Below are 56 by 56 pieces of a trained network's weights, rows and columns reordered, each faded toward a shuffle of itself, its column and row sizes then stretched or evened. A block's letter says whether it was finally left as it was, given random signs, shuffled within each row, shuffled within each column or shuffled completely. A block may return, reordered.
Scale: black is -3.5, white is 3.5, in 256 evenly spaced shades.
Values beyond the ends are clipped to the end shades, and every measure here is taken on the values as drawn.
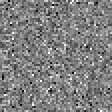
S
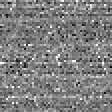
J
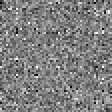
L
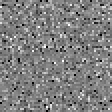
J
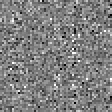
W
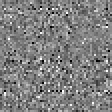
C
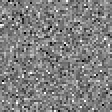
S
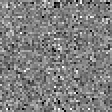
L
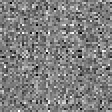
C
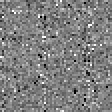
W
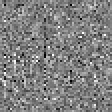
L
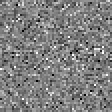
J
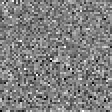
J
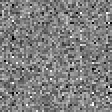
L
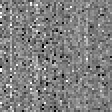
W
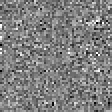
L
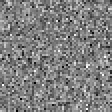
S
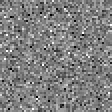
S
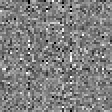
L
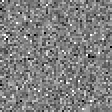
S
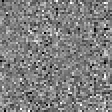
L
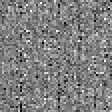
W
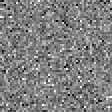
S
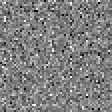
W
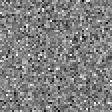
S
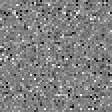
J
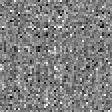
C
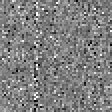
W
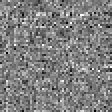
C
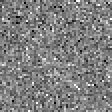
S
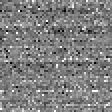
J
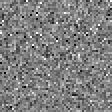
S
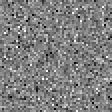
S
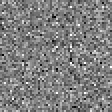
W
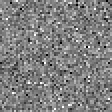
S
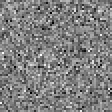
J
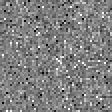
S
